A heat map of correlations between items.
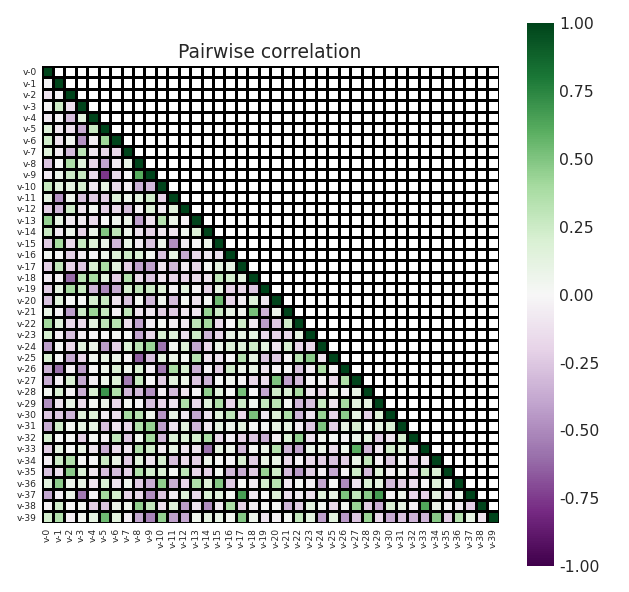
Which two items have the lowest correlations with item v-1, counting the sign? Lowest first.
v-26, v-11
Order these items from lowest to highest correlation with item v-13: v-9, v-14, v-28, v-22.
v-9, v-28, v-14, v-22
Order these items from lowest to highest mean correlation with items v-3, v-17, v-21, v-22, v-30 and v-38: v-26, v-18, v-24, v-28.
v-26, v-28, v-24, v-18
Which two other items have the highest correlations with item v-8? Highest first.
v-9, v-38
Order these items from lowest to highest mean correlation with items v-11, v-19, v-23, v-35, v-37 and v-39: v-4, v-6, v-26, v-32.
v-32, v-4, v-6, v-26
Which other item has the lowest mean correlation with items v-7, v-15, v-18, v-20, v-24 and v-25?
v-2
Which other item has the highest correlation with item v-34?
v-39
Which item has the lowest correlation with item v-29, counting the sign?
v-0
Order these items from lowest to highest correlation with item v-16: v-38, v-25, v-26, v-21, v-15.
v-15, v-25, v-21, v-26, v-38
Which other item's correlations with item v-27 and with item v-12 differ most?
v-38
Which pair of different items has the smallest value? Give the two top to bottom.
v-5, v-9
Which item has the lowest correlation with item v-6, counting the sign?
v-3
